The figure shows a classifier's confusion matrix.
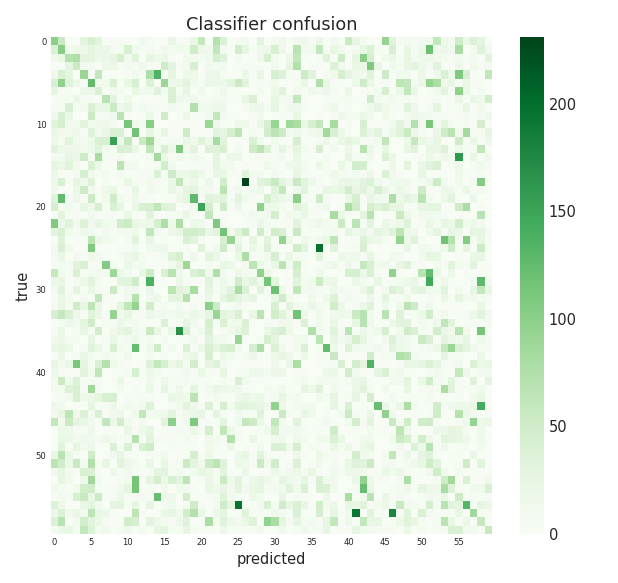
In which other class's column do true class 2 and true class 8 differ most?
42
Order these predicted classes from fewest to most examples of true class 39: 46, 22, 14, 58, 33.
46, 58, 22, 14, 33
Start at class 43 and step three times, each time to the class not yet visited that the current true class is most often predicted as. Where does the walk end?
51
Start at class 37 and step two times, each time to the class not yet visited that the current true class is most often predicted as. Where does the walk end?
56
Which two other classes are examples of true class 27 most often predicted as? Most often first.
7, 18
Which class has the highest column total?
5
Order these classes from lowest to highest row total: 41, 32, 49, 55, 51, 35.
41, 49, 55, 32, 51, 35
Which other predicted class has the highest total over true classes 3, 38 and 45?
43
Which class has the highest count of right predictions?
20
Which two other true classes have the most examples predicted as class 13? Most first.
29, 10
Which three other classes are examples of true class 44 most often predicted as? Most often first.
58, 30, 48
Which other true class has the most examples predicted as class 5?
25
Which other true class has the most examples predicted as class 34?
4
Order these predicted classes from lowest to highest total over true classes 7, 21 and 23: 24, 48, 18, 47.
24, 48, 18, 47
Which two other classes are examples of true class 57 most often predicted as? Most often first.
41, 46
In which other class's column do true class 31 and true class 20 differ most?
28
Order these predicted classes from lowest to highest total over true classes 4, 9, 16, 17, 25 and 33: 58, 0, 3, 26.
3, 0, 58, 26
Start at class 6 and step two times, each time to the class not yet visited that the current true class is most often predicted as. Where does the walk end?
14
